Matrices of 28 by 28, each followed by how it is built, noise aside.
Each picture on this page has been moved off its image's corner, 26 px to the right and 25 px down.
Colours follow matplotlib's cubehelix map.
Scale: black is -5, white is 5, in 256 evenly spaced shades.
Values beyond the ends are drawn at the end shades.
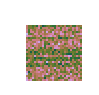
blocks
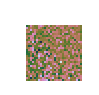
lower triangular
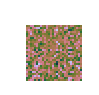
low rank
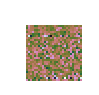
uneven rows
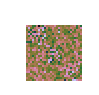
block diagonal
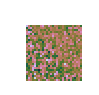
lower triangular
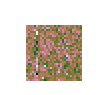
uneven columns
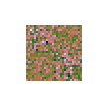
block diagonal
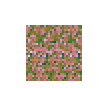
repeating columns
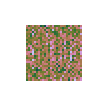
blocks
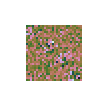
block diagonal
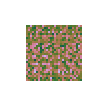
repeating columns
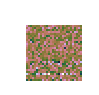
uneven rows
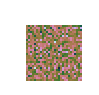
low rank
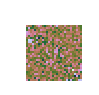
block diagonal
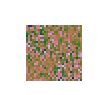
block diagonal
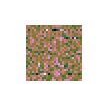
uneven rows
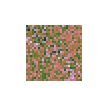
block diagonal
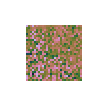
lower triangular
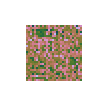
blocks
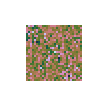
block diagonal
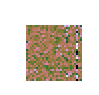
uneven columns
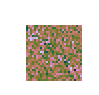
block diagonal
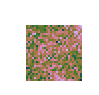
smooth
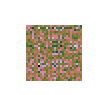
low rank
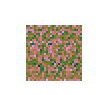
repeating columns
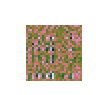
low rank
